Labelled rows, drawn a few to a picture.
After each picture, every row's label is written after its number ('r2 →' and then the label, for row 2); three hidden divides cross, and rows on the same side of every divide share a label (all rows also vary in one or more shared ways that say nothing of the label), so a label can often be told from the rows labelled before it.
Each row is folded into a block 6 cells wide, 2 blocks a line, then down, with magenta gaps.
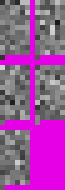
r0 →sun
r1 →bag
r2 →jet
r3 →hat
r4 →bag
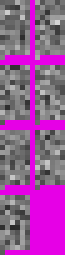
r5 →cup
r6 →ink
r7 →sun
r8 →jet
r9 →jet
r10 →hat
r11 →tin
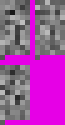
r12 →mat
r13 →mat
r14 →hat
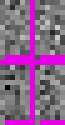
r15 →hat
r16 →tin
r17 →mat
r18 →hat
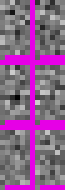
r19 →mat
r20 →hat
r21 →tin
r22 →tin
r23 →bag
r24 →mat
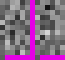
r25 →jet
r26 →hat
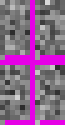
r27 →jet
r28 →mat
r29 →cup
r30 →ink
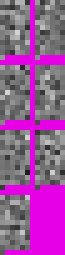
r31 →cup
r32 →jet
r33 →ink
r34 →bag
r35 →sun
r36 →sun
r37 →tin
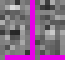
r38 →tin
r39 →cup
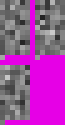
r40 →jet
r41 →cup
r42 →cup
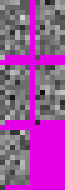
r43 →ink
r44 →sun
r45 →jet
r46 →sun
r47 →sun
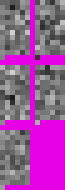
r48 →hat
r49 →sun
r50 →jet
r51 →cup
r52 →ink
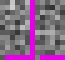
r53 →tin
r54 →cup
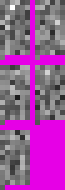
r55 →jet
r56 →mat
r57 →sun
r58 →jet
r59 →tin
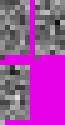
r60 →sun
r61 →bag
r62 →cup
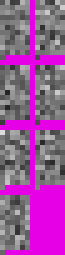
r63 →sun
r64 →sun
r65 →sun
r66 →sun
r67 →jet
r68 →tin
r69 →hat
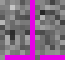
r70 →jet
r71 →tin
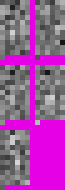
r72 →hat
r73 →sun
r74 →hat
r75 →cup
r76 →bag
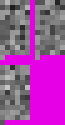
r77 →cup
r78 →mat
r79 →bag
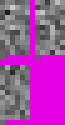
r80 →tin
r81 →bag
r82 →hat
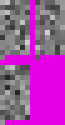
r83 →cup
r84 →hat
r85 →mat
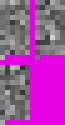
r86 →ink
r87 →bag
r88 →ink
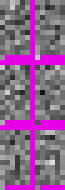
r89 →jet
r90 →cup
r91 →ink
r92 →sun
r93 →mat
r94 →cup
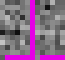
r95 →tin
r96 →cup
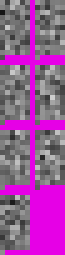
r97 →jet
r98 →cup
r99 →jet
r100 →jet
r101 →cup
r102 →sun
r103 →cup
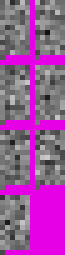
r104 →sun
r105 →jet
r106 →hat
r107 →jet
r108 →mat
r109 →tin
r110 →sun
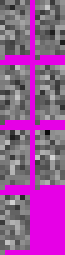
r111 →hat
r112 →tin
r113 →bag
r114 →bag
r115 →cup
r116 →bag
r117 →jet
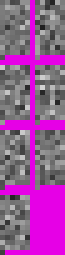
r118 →sun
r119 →hat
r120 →ink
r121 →bag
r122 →sun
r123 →hat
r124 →sun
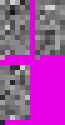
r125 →ink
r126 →tin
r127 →sun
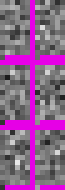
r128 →tin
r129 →mat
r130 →tin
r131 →jet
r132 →bag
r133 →mat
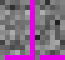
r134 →hat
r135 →bag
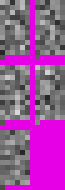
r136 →bag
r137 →bag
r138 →bag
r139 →jet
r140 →bag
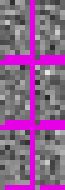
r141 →bag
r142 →tin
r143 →ink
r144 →jet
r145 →cup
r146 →hat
